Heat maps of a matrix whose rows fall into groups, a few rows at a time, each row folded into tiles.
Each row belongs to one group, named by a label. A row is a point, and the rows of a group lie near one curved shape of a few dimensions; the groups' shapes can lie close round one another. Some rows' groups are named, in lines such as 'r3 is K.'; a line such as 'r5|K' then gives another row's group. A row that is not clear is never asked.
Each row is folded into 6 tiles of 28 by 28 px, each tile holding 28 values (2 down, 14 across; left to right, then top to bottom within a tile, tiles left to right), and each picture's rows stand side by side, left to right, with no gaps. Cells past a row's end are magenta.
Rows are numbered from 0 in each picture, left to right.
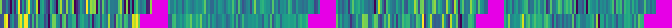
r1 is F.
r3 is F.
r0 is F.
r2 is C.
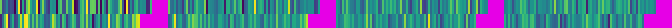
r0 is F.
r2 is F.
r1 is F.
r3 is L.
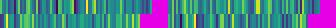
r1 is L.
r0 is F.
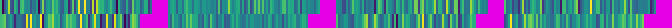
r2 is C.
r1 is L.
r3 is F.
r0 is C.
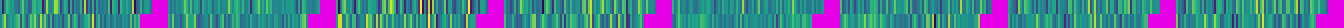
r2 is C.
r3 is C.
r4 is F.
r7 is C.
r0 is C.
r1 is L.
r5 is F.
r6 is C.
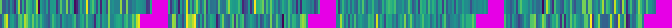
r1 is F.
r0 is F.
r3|C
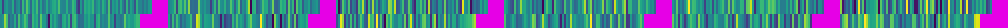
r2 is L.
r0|L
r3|C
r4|L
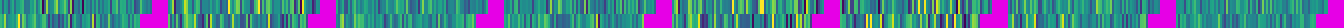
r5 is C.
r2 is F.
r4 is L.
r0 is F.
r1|L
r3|C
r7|L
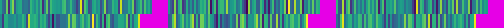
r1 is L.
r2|L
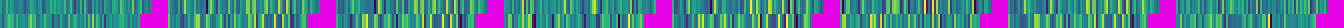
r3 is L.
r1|C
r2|C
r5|C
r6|C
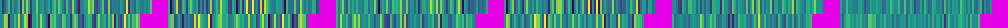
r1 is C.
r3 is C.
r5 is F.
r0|L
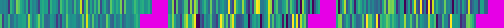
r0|C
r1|L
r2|C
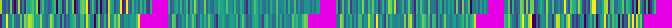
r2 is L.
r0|F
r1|L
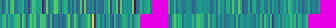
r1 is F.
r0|C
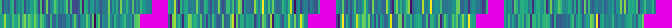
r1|F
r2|F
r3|C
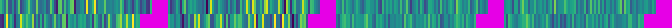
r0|F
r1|C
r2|F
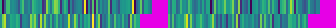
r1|F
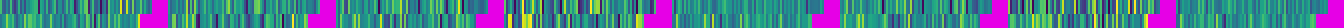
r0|F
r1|L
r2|F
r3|F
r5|F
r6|F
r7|L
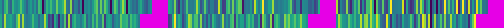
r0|F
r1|F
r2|F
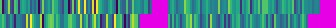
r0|C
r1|L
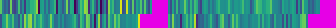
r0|F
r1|L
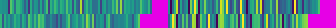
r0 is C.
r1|L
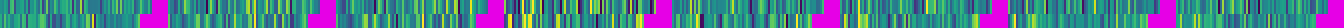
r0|C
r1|C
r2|C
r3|F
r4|L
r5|F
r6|F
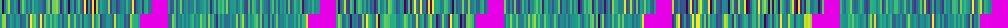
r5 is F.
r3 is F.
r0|C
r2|C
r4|F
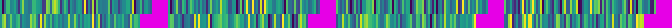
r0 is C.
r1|C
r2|F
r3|F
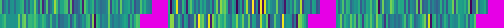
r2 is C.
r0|F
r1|C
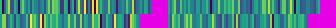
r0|C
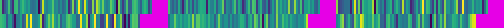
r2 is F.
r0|C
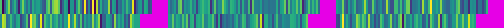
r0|C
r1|C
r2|F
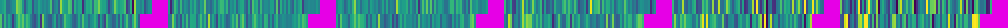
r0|L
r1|L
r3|F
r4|F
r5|F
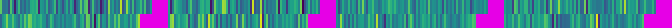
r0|F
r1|C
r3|C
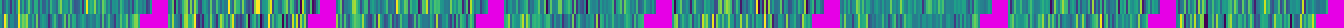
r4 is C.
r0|F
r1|L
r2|L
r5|L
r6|C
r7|L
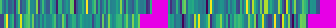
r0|F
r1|C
